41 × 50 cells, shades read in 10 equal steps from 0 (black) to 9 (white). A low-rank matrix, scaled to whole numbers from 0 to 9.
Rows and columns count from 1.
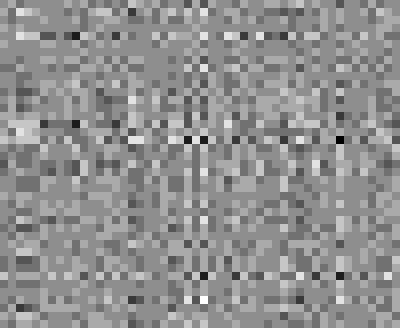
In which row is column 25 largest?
18
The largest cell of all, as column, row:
26, 38
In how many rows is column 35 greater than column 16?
8
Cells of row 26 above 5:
17
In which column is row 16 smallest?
10
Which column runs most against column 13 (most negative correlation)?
40
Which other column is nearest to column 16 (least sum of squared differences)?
44
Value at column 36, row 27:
6
